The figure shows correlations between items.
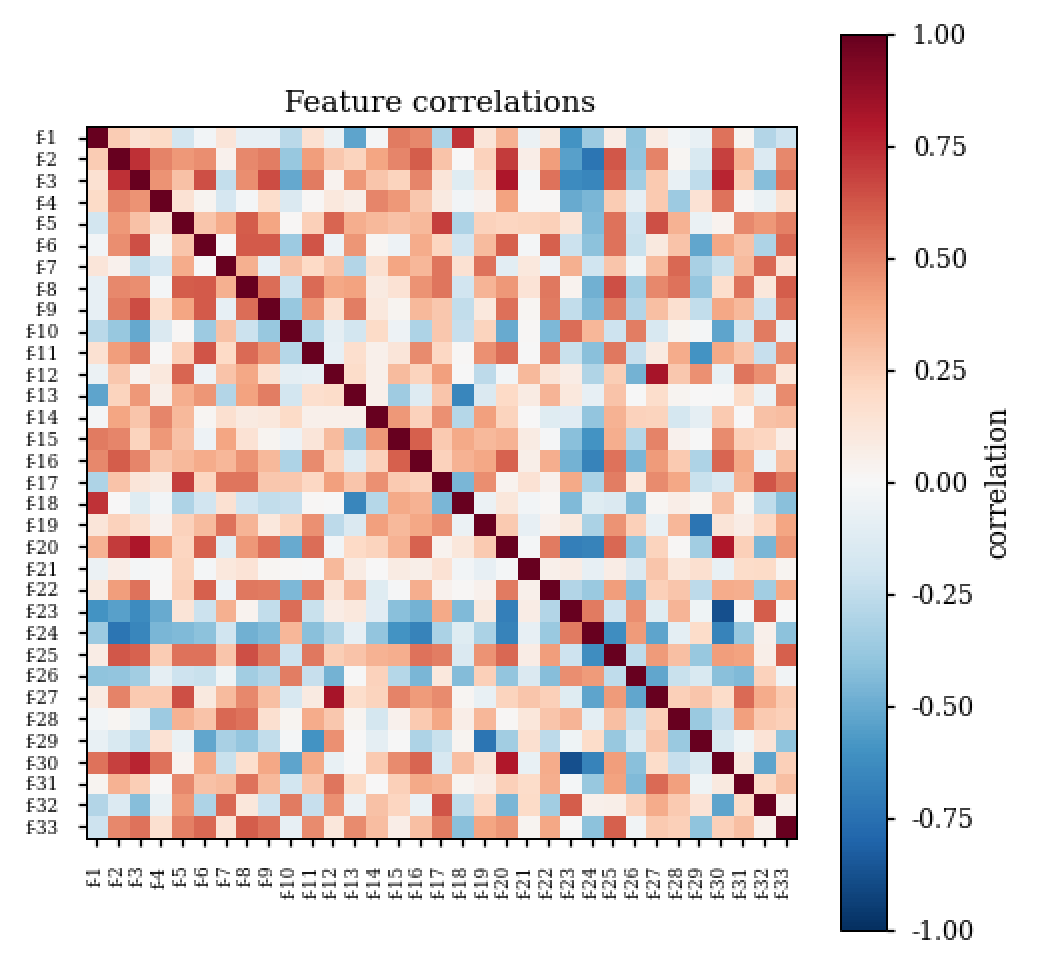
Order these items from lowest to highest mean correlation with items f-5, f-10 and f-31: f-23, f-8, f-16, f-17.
f-16, f-23, f-8, f-17
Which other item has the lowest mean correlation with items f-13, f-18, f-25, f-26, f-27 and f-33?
f-24
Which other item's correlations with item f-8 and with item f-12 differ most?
f-29
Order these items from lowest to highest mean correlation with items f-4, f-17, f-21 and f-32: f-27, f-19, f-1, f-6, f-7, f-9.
f-1, f-6, f-9, f-19, f-7, f-27
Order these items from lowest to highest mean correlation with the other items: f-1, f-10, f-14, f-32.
f-10, f-1, f-32, f-14
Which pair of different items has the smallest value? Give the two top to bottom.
f-23, f-30
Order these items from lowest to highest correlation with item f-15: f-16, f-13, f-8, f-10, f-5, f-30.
f-13, f-10, f-8, f-5, f-30, f-16
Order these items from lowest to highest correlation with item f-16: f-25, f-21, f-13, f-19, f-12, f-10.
f-10, f-13, f-21, f-12, f-19, f-25
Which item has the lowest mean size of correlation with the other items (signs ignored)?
f-21
